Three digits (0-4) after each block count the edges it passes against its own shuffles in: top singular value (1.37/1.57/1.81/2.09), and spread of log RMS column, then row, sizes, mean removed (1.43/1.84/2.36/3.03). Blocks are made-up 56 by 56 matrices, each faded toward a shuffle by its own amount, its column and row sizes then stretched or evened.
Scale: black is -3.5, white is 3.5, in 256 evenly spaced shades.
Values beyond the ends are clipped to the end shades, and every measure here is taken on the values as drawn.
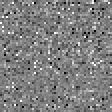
0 1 2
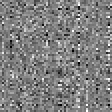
3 4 0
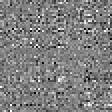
4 2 3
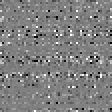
2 2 4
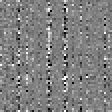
2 4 1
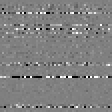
4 0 4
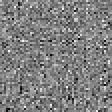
3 1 0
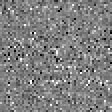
2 0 1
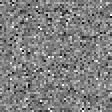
0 1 0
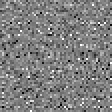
4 0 1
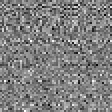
4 0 3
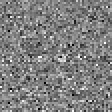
1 0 2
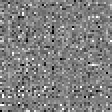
1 2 3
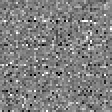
2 2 2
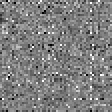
3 1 3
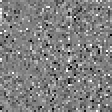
1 1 0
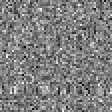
3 0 0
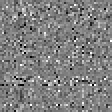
1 2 3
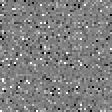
0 0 2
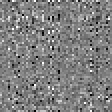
3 3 1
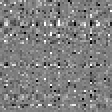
4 3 3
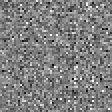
0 1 0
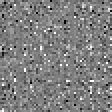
1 3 0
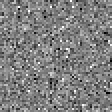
0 1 0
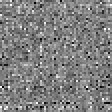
2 1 2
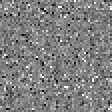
1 0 1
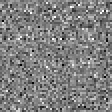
3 0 1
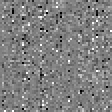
0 3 0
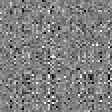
4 3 2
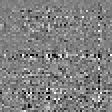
2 2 4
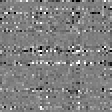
3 1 4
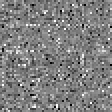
2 0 1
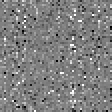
0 3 0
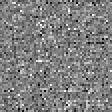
1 1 1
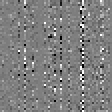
4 4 0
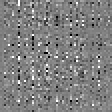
1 4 2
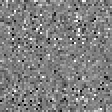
1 1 2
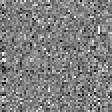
3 2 0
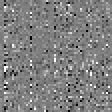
3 3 1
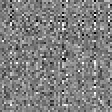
4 3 1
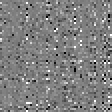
3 3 1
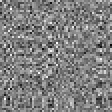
4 3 1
